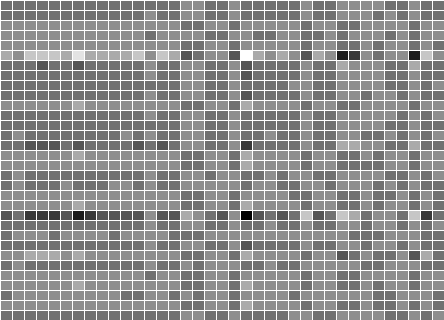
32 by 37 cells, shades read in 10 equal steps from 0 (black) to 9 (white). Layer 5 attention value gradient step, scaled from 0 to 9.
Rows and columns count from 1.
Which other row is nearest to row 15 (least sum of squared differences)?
7
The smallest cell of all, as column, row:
21, 22
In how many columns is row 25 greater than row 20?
9
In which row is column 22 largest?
6
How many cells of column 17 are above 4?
17
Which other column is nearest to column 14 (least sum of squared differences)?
12
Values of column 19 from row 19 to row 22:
5 5 5 3
